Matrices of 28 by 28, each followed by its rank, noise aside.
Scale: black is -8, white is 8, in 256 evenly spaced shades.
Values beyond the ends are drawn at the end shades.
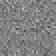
eight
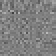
four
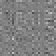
three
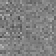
six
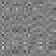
three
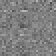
six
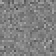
eight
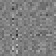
three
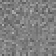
eight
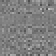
three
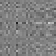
three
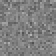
eight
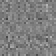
four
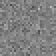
eight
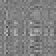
three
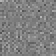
six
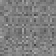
four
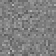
eight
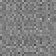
four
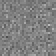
six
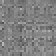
four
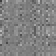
three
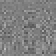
four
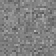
eight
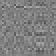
three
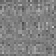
four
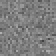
eight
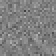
six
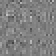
three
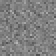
eight
